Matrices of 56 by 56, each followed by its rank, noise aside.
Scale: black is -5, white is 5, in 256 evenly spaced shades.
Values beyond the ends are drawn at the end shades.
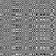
two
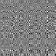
three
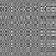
two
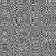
four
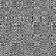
four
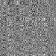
six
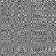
four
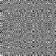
three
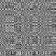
three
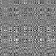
three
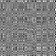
two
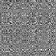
six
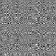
six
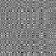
two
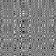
three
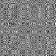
four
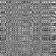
three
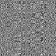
six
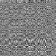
four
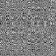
six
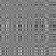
two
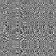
four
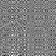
three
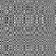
two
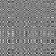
two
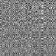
six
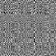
four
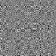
six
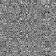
six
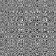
four
